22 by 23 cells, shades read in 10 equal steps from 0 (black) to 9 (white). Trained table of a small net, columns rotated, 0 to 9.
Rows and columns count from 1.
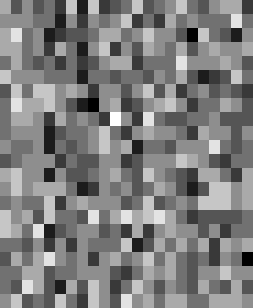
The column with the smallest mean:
8
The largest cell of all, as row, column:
9, 11
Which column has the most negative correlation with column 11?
22
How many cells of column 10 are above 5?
4
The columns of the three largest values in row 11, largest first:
20, 10, 12
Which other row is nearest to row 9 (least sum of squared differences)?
13
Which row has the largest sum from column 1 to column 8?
7
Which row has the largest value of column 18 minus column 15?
2
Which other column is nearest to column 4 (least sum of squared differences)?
16
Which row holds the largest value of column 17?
5
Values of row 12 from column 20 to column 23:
3 2 4 4
